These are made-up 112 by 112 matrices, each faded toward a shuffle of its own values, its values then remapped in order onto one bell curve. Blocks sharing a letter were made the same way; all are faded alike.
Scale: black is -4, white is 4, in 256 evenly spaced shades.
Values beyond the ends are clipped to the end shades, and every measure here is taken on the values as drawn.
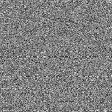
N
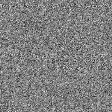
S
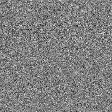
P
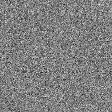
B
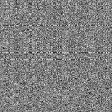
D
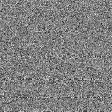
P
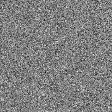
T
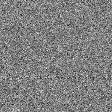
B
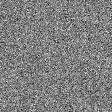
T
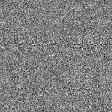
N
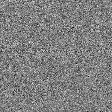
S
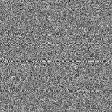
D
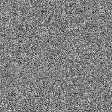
N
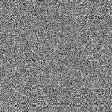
D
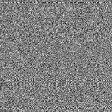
D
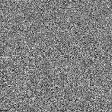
P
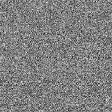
N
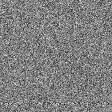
B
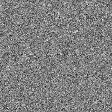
B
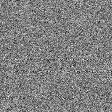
B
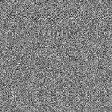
D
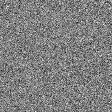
T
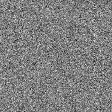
T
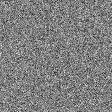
T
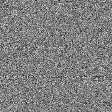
P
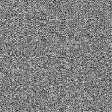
D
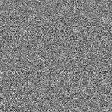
D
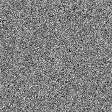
B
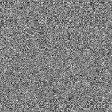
D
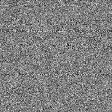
P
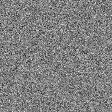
B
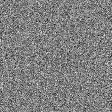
T
